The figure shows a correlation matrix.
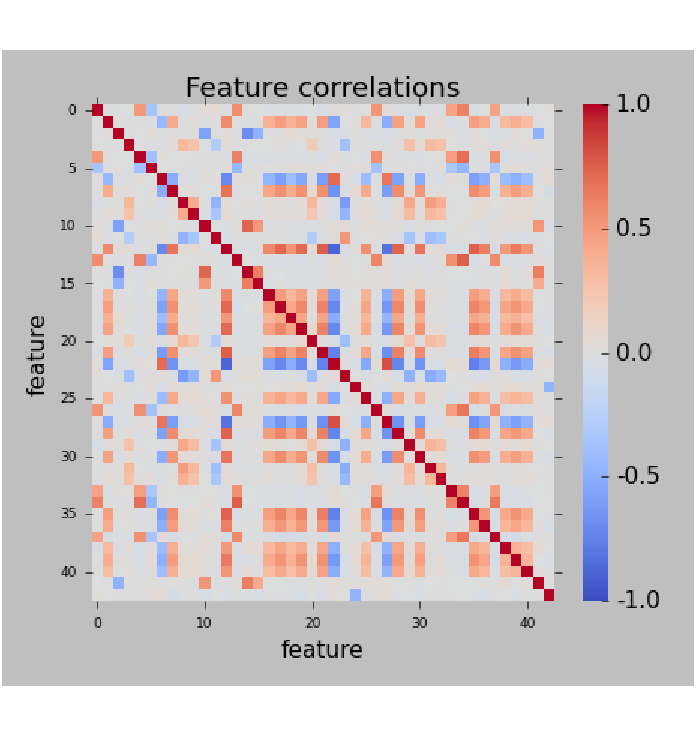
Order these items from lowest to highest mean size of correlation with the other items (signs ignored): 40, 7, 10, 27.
10, 40, 7, 27
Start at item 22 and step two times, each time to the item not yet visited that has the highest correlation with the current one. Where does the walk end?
6
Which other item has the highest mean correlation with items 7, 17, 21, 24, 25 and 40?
12
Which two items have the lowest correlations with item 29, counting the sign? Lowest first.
23, 11
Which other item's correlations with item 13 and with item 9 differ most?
34
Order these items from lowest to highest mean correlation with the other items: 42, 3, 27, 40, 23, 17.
27, 23, 42, 3, 40, 17
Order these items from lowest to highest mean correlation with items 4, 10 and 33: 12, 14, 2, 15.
2, 12, 15, 14
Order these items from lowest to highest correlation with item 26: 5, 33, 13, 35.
5, 35, 33, 13
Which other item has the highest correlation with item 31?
8
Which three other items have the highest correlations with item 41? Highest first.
14, 10, 15
